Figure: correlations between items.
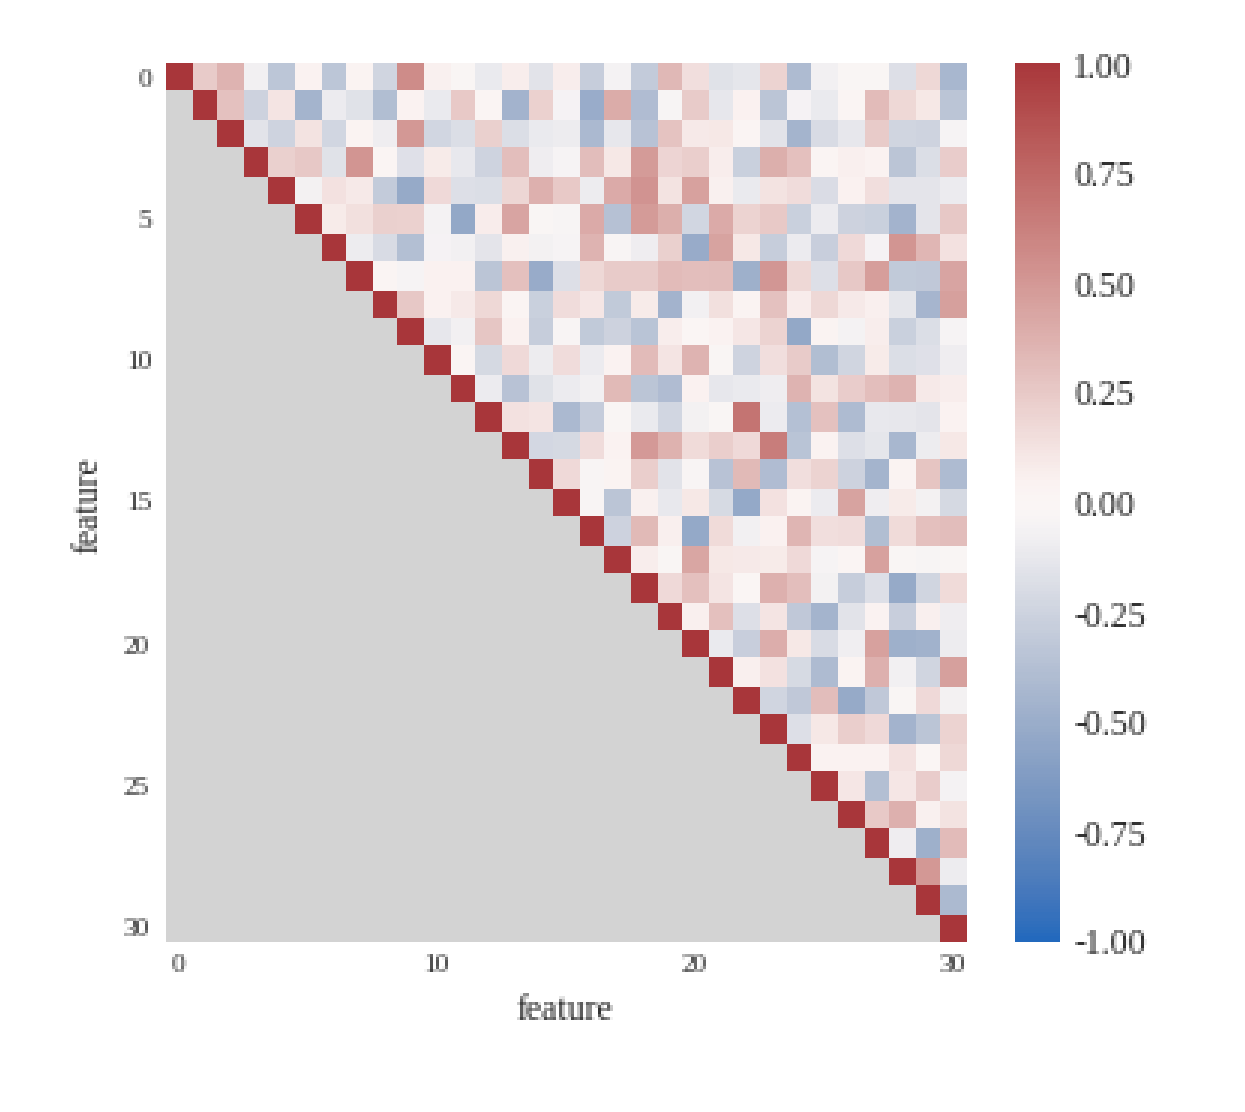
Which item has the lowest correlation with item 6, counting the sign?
20
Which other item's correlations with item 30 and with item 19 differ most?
8
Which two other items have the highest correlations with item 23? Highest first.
13, 7
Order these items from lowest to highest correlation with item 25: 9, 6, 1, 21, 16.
21, 6, 1, 9, 16
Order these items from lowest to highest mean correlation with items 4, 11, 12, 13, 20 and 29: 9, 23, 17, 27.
9, 27, 23, 17
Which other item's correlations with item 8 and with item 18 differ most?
4
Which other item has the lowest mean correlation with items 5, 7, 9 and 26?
14
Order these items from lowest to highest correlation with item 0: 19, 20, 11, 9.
11, 20, 19, 9
